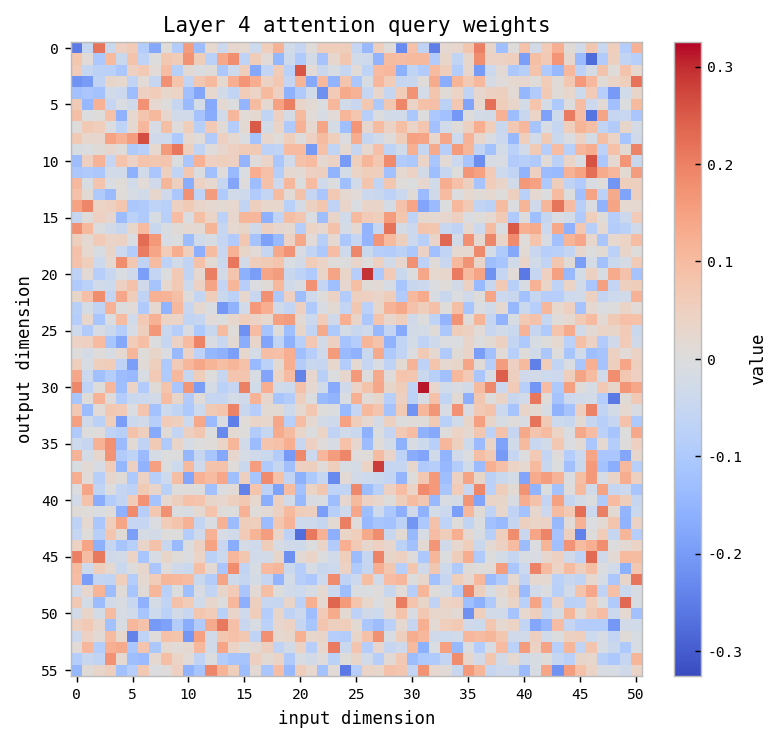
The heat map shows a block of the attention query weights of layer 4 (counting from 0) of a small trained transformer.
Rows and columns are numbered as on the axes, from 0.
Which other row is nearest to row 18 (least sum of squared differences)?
24
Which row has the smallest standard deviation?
50
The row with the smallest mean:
27
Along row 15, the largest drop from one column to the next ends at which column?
17
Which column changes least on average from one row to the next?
1
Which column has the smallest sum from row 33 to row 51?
4
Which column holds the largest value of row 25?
7
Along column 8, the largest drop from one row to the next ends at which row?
23
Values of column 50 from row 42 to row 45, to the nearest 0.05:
0.05 -0.1 0.05 0.1
